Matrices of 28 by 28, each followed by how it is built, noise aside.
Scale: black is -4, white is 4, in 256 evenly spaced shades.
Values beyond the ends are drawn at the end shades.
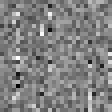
uneven columns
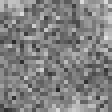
smooth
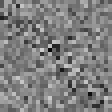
banded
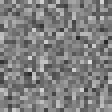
blocks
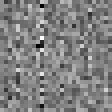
uneven columns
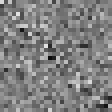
banded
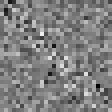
banded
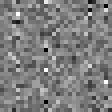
uneven columns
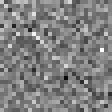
diagonal
